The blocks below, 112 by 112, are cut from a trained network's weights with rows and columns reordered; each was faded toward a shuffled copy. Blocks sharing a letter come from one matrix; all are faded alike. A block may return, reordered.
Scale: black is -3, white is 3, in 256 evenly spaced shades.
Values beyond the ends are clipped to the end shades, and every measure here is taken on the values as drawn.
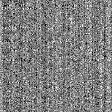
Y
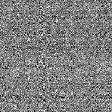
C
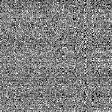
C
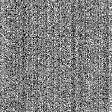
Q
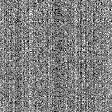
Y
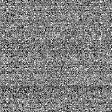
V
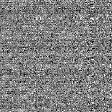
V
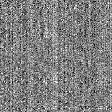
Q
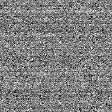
V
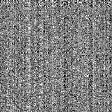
Q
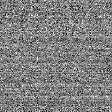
V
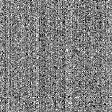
Q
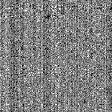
Y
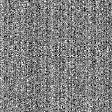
Y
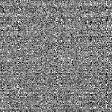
C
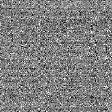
C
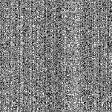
Y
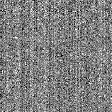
Q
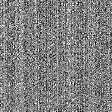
Y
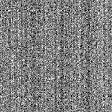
Q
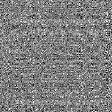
C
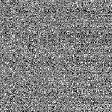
C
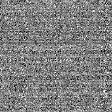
V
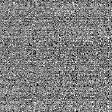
V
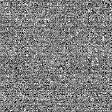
V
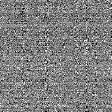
V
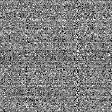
V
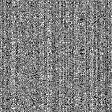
Y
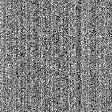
Y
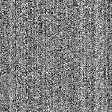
Q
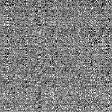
C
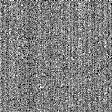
Q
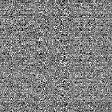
C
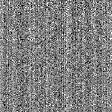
Y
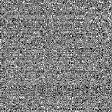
C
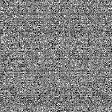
V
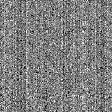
Q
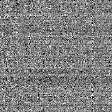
V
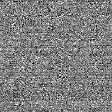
C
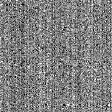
Y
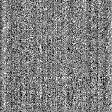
Q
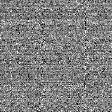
V
